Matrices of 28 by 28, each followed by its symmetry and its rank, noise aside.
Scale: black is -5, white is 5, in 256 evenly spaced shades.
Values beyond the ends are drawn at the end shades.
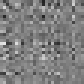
antisymmetric, rank two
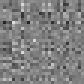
antisymmetric, rank two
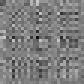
symmetric, rank two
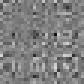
symmetric, rank two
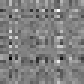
antisymmetric, rank two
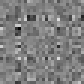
symmetric, rank two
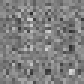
no symmetry, rank three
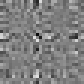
antisymmetric, rank two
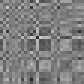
symmetric, rank two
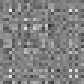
no symmetry, rank three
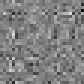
no symmetry, rank four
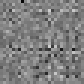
no symmetry, rank three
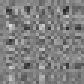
no symmetry, rank two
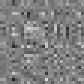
no symmetry, rank three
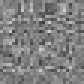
no symmetry, rank four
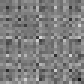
symmetric, rank two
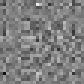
no symmetry, rank four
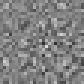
symmetric, rank four
